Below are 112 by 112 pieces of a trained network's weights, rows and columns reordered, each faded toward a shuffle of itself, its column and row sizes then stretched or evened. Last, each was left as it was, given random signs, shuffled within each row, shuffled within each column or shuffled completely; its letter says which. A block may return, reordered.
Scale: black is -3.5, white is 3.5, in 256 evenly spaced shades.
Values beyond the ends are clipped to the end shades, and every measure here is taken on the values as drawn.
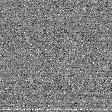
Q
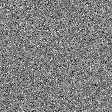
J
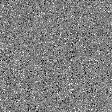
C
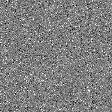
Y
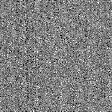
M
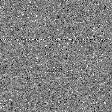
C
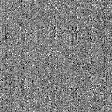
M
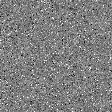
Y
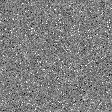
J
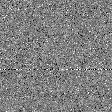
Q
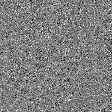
C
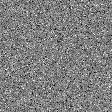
J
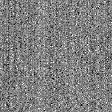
M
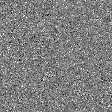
Y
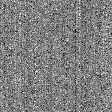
Y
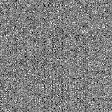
M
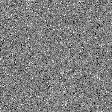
Y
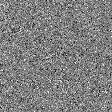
Q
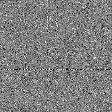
C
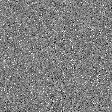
Y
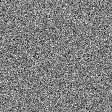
J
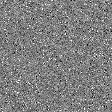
Y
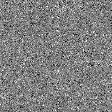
C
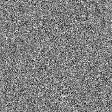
C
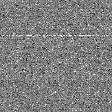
M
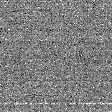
Q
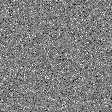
J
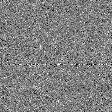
C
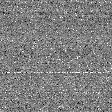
Q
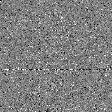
C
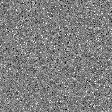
Y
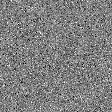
Q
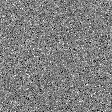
J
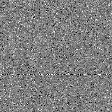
C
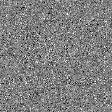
C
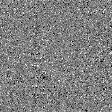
C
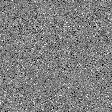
Q
